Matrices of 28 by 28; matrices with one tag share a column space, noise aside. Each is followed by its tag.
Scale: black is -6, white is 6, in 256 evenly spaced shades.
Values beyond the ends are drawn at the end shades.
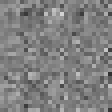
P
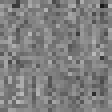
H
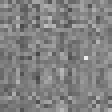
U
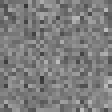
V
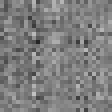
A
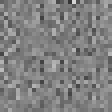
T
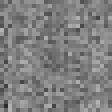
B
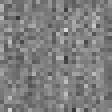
A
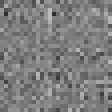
P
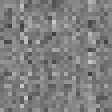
A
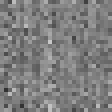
B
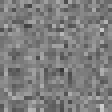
U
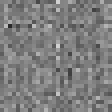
U
